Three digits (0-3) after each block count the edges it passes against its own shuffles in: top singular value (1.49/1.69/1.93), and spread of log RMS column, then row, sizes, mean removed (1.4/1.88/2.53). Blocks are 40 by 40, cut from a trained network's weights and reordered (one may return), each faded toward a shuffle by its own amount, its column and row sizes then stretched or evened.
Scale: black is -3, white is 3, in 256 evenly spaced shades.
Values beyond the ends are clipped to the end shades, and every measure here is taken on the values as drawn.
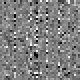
1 3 0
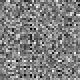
2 1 1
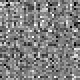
3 1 2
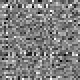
2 0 2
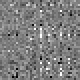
1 2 1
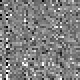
1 2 1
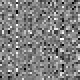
3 3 0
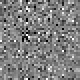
1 2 2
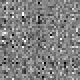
0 2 1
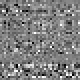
2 0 3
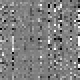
2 3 1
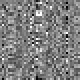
3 2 0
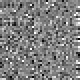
2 1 0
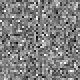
0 0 0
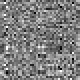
3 1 0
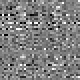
3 0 3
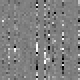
1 3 0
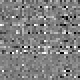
0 1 3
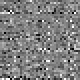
2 1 3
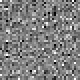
2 2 0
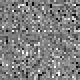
0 2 1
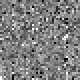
0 1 1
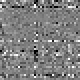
1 1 3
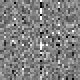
2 2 0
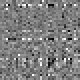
3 1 2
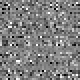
1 0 3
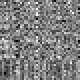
2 1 0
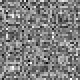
2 0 0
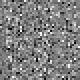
0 2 0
